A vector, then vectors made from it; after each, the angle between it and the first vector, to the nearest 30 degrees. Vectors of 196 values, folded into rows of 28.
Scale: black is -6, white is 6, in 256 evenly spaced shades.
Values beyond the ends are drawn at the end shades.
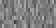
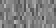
150 degrees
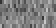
120 degrees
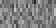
60 degrees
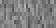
30 degrees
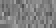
90 degrees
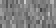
60 degrees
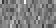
60 degrees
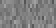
150 degrees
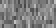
150 degrees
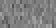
90 degrees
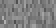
60 degrees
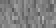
60 degrees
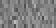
150 degrees
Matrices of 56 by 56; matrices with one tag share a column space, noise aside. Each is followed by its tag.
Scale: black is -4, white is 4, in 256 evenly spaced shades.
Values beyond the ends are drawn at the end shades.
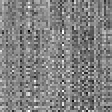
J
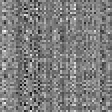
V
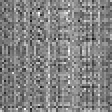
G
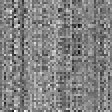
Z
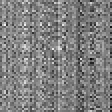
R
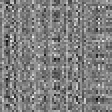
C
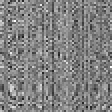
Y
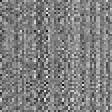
V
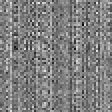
R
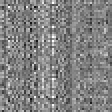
C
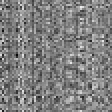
C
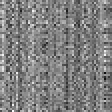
Z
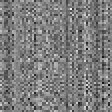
V
